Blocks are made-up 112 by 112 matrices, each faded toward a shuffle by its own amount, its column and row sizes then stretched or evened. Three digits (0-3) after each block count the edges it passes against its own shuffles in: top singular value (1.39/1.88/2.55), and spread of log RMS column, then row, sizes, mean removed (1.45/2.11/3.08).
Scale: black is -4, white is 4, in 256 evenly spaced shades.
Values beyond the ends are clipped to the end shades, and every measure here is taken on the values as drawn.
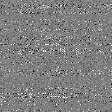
0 2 3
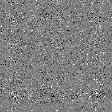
0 2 2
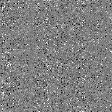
0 2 1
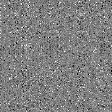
1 2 1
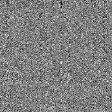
1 2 1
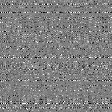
3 0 3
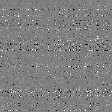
2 2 3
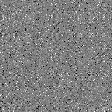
2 0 0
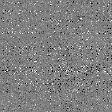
0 2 2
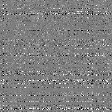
2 2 3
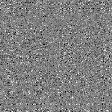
2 1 2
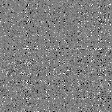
0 2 2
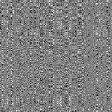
3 3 0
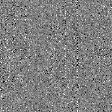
1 2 1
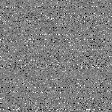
0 0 3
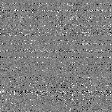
0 1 3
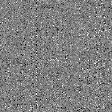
1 2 1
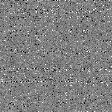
0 1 2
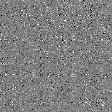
1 1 2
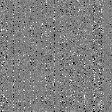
1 3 1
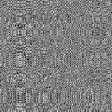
3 2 0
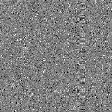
2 1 1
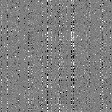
3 3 0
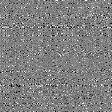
2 0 3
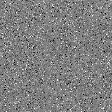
1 1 0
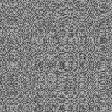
3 0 0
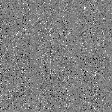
0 2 1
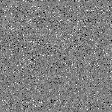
0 1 2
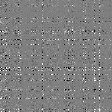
2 3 3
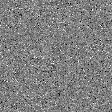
0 0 1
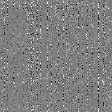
1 3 1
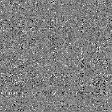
1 2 2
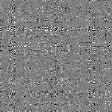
2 3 3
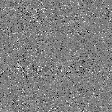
1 1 1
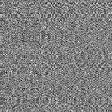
3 0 2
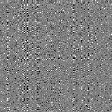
3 2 1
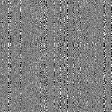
3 3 1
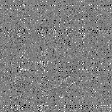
2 2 2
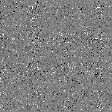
1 2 2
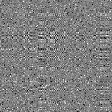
3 1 2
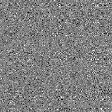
2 1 2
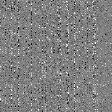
2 3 0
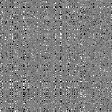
3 3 2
